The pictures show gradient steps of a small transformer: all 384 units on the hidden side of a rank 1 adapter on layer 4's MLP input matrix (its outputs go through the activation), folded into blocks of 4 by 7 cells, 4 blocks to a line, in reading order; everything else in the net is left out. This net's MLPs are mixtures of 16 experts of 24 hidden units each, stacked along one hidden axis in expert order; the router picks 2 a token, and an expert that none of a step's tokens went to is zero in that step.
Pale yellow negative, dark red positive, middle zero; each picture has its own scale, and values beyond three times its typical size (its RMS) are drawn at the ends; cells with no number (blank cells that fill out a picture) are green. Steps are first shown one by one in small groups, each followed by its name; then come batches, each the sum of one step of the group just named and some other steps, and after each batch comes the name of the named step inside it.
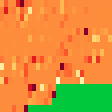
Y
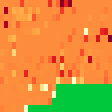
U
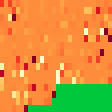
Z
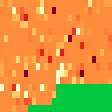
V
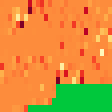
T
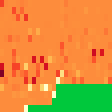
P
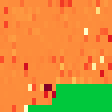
U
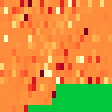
Y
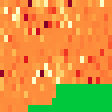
V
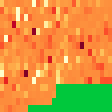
V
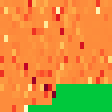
V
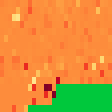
T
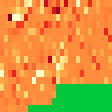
V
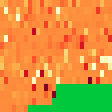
Z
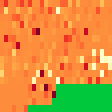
Y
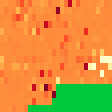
Y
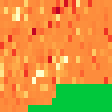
V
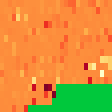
Z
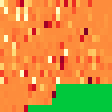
Y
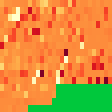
V
